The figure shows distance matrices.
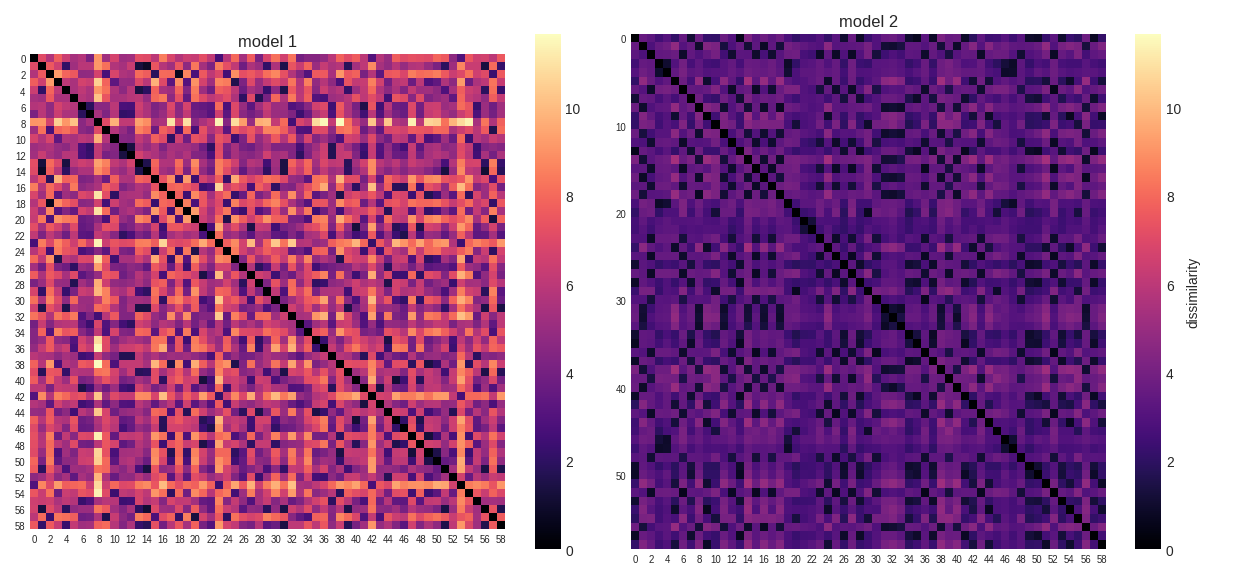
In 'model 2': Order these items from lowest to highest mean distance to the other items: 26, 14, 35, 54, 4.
26, 35, 54, 4, 14
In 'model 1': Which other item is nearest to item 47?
49
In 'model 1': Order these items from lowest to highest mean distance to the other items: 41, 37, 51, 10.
37, 41, 51, 10
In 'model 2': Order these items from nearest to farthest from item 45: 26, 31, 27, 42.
26, 42, 31, 27
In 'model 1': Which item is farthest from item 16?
23
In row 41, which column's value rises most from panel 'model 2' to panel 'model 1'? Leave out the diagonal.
53
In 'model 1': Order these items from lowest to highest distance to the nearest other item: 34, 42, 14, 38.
14, 38, 42, 34
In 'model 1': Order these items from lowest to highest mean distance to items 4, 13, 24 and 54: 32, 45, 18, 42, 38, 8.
38, 45, 18, 32, 42, 8
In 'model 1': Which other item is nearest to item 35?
44
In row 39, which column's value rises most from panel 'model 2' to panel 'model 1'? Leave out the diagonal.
23
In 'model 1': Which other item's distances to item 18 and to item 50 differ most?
2
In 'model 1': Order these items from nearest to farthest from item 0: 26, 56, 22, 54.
26, 22, 56, 54
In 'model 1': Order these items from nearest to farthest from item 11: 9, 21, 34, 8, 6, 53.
6, 21, 34, 9, 8, 53
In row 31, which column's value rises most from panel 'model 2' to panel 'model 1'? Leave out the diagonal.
8
